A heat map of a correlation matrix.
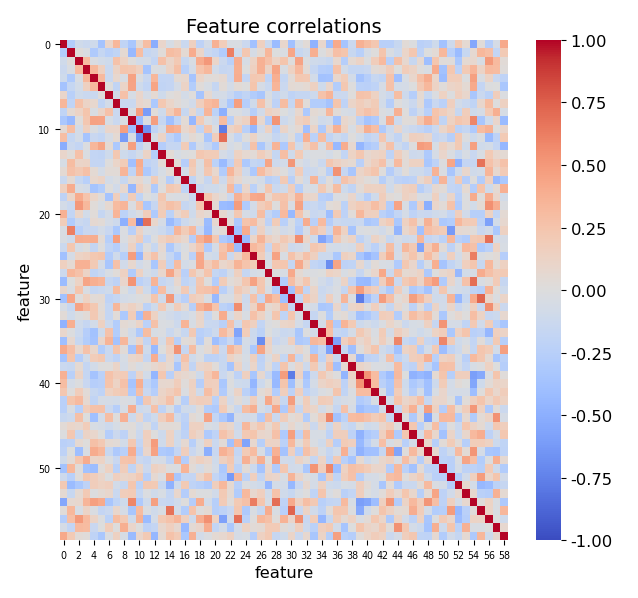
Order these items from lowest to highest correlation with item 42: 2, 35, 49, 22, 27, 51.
22, 51, 49, 35, 2, 27
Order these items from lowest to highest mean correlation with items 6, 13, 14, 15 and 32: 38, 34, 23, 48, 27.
48, 38, 34, 23, 27
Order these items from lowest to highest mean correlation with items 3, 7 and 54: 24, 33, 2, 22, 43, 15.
22, 33, 24, 15, 43, 2
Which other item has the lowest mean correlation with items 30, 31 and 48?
39
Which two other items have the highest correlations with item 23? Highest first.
56, 31
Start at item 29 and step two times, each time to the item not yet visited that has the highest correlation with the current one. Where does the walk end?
40
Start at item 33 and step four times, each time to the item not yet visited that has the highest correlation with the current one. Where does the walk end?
57
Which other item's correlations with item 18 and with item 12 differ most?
26
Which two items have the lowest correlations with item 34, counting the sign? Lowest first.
23, 56
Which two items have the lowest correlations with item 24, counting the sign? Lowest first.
47, 23
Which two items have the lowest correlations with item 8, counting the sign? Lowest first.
11, 21
